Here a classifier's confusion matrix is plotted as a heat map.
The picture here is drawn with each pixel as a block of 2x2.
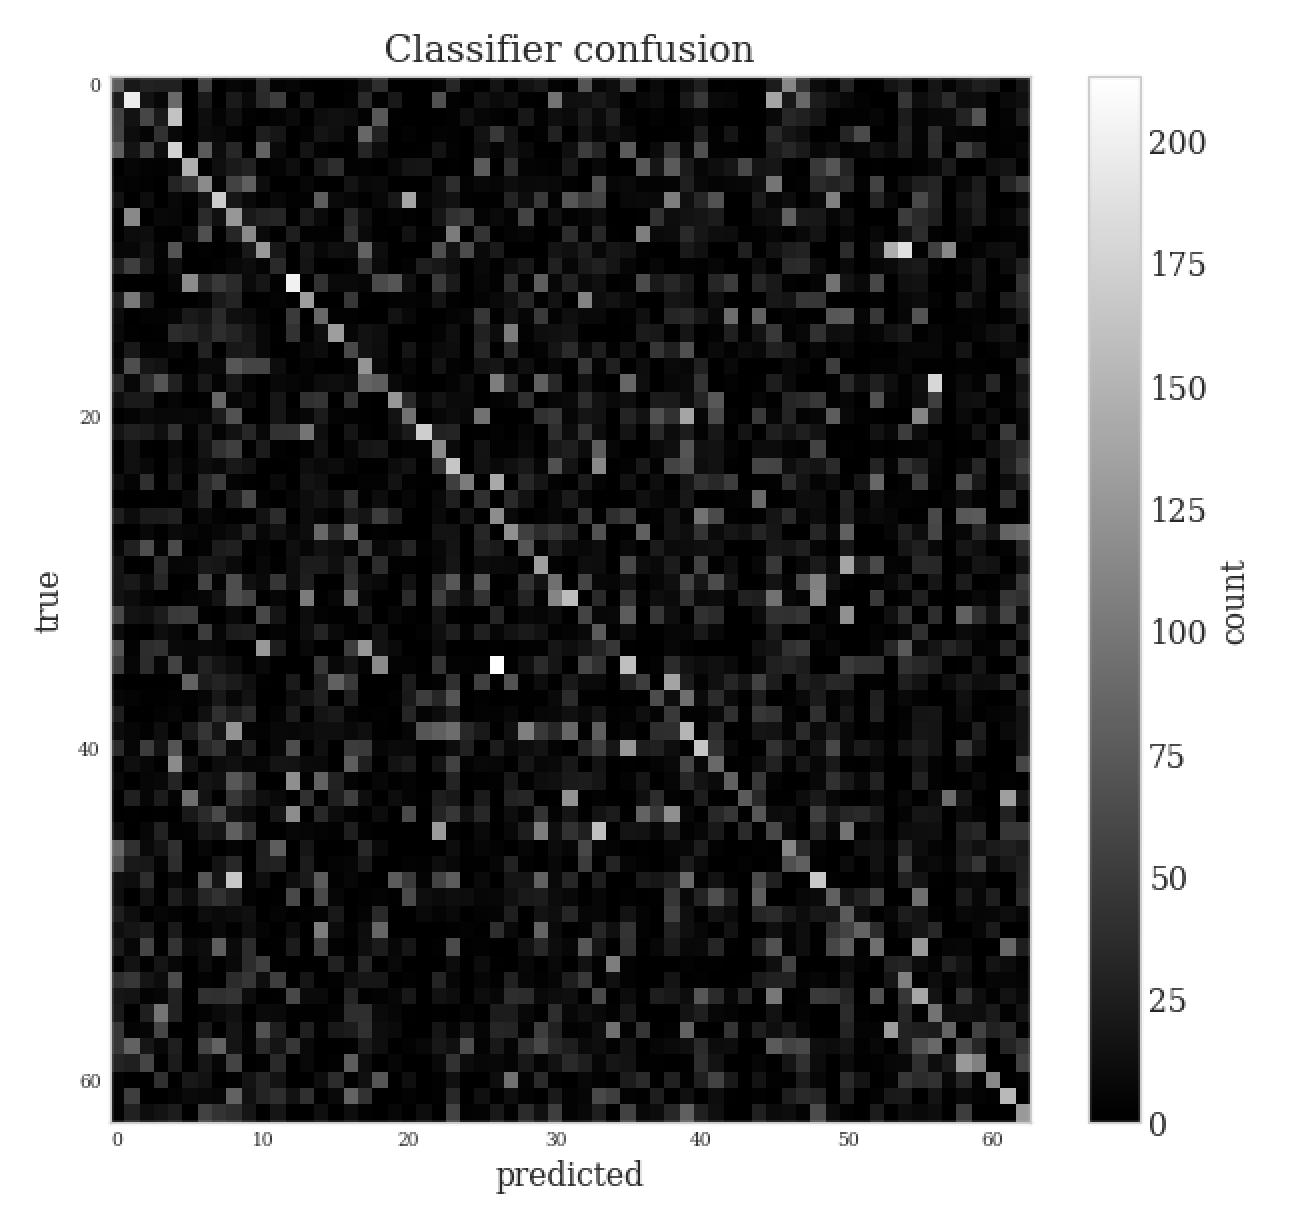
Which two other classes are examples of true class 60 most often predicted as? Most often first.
27, 18
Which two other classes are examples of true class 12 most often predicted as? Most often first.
5, 49
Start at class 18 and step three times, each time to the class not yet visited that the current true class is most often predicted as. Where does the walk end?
17
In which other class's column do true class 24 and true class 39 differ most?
26
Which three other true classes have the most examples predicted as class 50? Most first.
29, 32, 45
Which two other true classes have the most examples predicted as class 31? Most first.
43, 39
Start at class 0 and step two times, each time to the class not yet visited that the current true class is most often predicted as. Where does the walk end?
11
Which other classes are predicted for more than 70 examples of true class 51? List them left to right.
14, 18, 29
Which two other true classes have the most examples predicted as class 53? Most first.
10, 57
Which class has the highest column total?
8
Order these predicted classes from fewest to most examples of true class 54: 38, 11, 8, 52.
52, 38, 8, 11
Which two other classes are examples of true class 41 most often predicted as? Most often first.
4, 16
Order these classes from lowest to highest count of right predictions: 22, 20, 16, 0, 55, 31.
16, 0, 20, 22, 55, 31
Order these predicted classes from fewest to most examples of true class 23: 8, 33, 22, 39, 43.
43, 8, 22, 39, 33
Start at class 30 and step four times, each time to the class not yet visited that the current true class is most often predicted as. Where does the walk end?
45
